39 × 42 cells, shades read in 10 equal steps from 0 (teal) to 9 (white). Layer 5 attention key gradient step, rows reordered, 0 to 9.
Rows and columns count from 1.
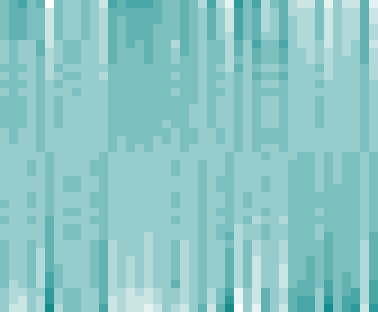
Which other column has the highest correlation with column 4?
28
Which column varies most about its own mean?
6
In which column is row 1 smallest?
27
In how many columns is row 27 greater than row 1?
25
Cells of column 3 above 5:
3
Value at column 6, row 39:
0
